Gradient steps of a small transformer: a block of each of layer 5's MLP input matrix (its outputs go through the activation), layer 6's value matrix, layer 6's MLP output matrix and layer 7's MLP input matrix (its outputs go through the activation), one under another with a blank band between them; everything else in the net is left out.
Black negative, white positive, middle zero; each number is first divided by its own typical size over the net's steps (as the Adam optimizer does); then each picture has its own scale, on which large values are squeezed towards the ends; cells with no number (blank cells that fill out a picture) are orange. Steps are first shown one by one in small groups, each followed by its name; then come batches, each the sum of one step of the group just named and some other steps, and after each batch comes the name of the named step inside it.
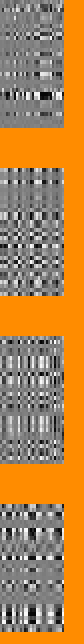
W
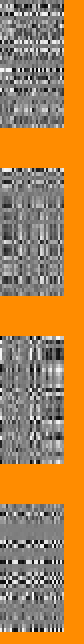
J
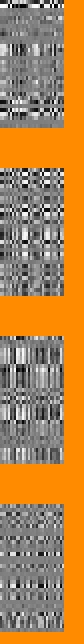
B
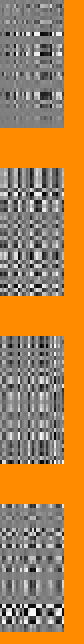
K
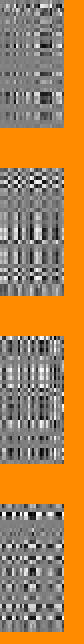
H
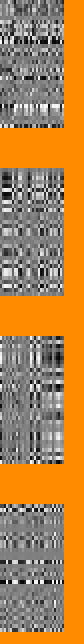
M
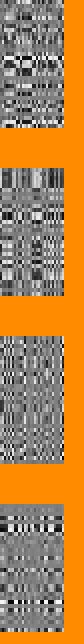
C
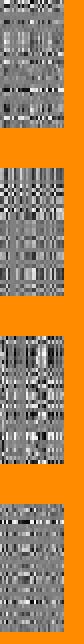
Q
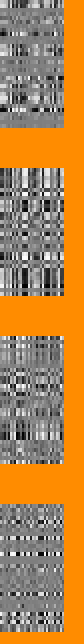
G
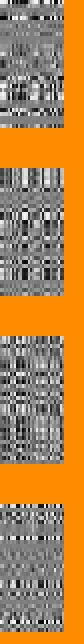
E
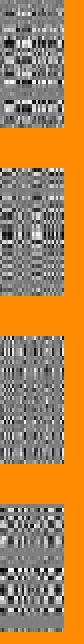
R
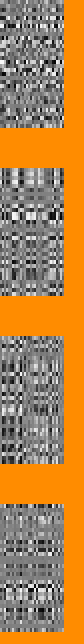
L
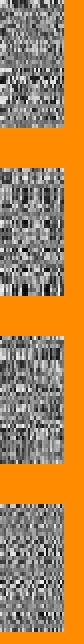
J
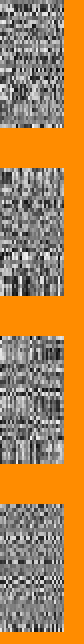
J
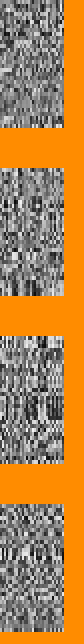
J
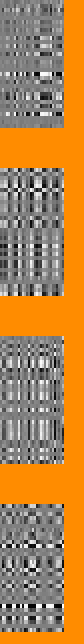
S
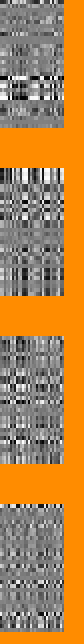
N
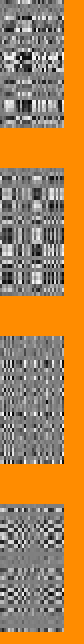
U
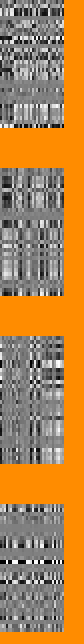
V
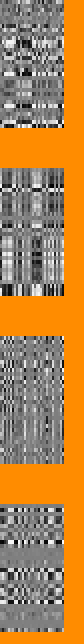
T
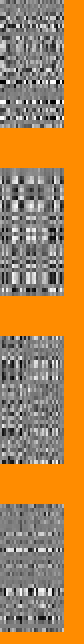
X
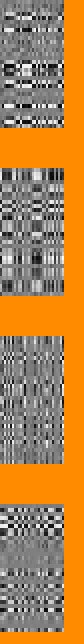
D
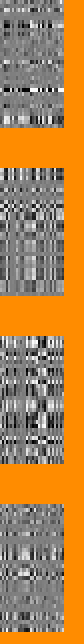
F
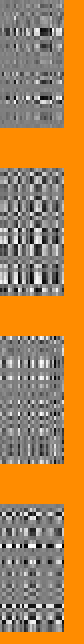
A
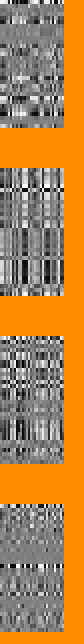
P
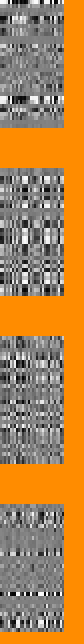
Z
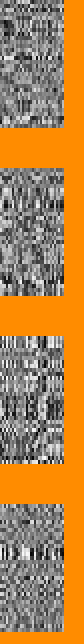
U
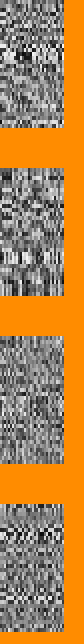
U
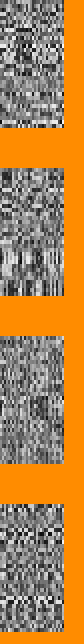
T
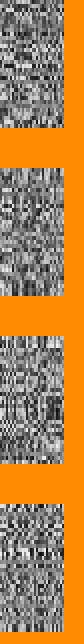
N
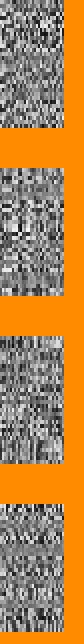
X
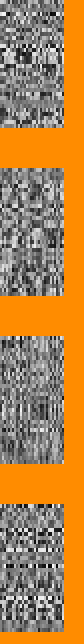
P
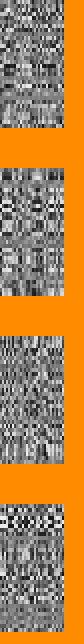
D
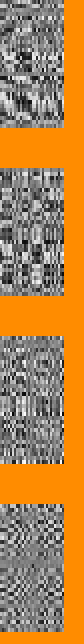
U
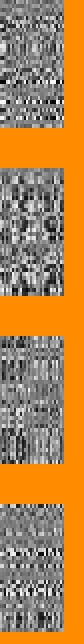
X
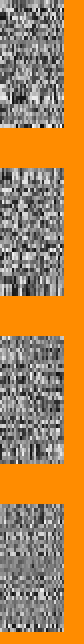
Z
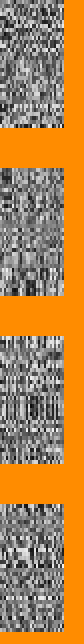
V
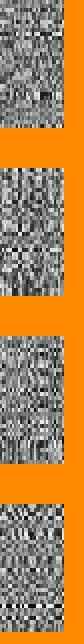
S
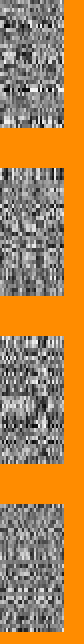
F
